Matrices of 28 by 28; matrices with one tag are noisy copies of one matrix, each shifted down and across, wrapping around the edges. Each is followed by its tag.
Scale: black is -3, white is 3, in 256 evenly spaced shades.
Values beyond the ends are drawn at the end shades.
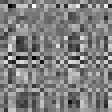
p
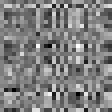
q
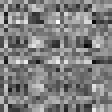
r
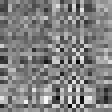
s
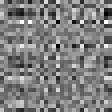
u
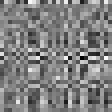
p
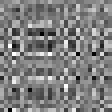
u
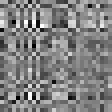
s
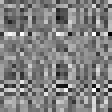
p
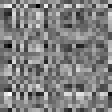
q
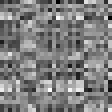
r
